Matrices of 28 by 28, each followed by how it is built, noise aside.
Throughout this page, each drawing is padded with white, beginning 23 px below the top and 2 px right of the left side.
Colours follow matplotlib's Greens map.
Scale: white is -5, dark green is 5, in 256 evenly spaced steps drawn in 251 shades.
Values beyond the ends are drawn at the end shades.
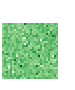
sparse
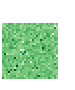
sparse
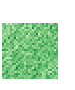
Hankel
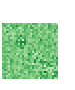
banded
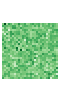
block diagonal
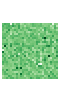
sparse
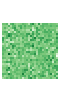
uneven columns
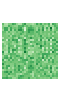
low rank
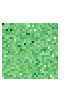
sparse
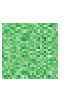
low rank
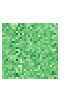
uneven columns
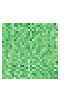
low rank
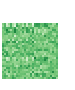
low rank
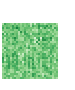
blocks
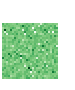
sparse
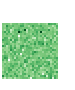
sparse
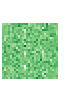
uneven columns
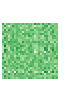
low rank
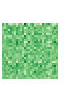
low rank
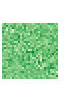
banded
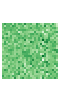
uneven columns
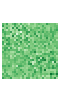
block diagonal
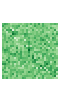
banded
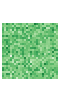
blocks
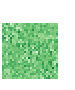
block diagonal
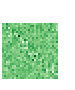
banded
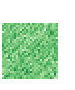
Hankel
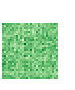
blocks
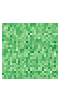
low rank
